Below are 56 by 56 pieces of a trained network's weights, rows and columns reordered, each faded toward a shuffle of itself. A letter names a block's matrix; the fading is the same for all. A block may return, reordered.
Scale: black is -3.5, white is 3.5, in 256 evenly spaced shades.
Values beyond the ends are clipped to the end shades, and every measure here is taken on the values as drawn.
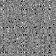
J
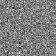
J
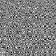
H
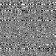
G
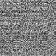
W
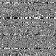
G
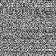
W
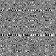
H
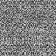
W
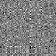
J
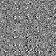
J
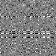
H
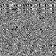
H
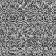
W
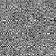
G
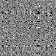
J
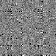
J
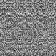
W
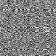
G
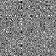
J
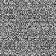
W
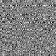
G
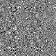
J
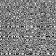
G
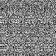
W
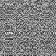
W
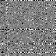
H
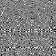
H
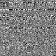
G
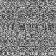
W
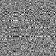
G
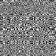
H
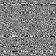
G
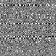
G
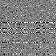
H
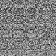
W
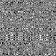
H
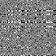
H
